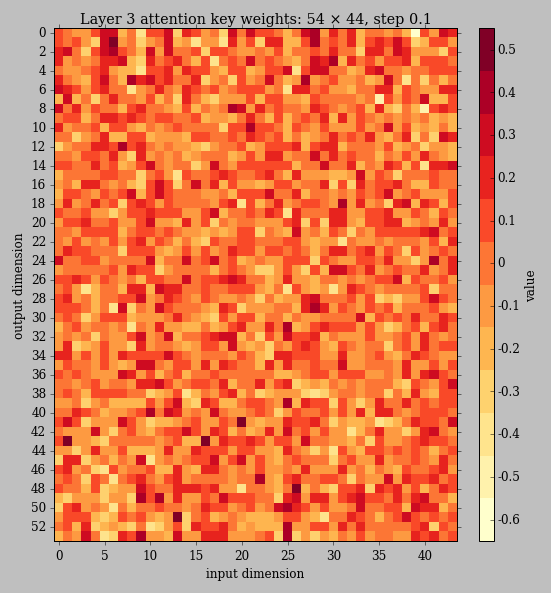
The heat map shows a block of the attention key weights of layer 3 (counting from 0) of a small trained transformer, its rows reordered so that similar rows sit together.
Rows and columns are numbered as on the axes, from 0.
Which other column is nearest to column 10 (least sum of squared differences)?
36
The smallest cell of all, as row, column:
0, 39
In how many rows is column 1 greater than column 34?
31
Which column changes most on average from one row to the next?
25
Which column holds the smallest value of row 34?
23
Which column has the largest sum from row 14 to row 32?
1
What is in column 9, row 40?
0.1
